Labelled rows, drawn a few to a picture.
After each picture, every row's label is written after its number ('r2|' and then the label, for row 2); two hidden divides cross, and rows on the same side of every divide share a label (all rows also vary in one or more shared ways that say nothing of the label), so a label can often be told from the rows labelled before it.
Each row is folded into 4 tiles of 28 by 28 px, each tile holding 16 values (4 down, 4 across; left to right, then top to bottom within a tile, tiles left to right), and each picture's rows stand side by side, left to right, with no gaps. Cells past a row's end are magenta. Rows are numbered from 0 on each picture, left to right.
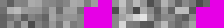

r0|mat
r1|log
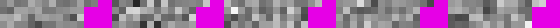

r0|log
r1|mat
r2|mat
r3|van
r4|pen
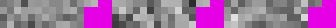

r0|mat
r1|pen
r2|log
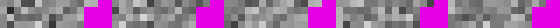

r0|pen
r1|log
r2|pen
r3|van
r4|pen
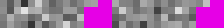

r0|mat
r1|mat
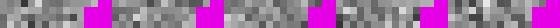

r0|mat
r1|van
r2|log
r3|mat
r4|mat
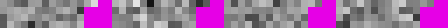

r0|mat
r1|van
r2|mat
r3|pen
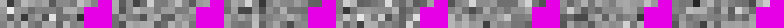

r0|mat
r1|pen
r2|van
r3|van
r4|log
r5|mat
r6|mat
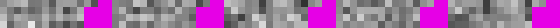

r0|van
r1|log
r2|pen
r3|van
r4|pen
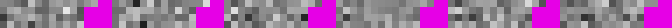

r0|mat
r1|mat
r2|mat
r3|mat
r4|mat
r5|mat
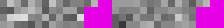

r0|log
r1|pen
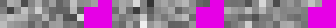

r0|log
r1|van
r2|mat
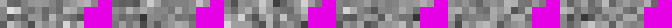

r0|mat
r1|mat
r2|log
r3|mat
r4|pen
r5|pen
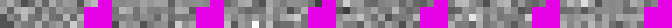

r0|pen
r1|mat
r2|van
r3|van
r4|van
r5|van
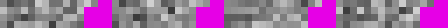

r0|pen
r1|mat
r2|pen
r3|pen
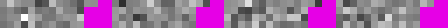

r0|van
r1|mat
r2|van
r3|mat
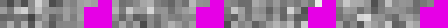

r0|mat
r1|mat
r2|mat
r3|van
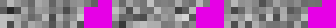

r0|van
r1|pen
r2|van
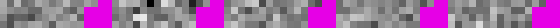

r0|pen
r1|van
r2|log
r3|log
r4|van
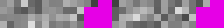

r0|van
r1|log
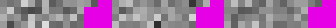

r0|van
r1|van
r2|van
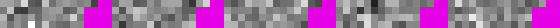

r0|van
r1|pen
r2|log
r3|van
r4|van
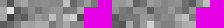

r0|pen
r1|pen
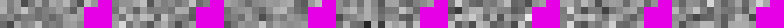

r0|pen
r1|log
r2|pen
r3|mat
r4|van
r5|log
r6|pen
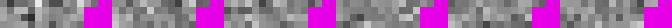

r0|mat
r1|log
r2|van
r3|pen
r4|log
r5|pen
